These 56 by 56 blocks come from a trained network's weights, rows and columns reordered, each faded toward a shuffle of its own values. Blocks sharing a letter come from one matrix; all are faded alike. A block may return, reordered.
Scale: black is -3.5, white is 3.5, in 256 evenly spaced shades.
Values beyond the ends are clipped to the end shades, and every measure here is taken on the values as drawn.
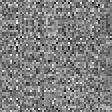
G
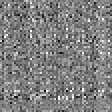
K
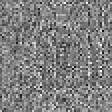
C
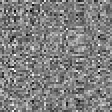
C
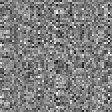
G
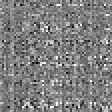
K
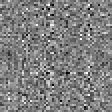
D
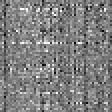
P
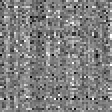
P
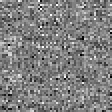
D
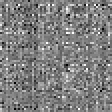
K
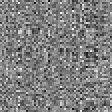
G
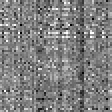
P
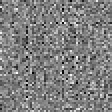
D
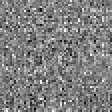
D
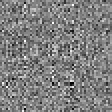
G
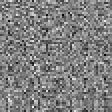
C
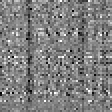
K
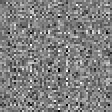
D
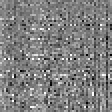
K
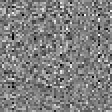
D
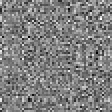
C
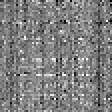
P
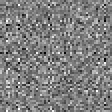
D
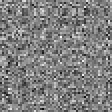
G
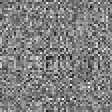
C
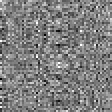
G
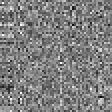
C
